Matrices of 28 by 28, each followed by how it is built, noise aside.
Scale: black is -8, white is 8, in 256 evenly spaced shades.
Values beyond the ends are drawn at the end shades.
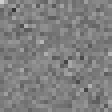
banded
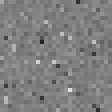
sparse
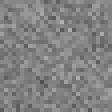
Toeplitz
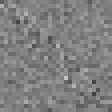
banded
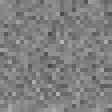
repeating columns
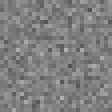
noise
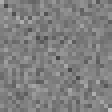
diagonal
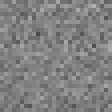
repeating columns
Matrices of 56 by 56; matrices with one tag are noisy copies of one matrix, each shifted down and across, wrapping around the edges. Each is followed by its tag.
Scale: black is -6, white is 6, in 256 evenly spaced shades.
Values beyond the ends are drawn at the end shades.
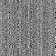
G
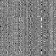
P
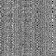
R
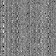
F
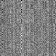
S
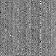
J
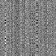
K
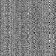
R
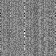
K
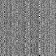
J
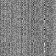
P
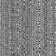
R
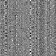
K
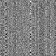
K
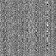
F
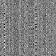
K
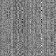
S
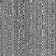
S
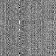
P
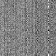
P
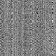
R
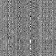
P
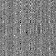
G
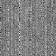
S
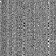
K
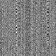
K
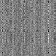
G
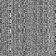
F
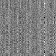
G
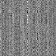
G
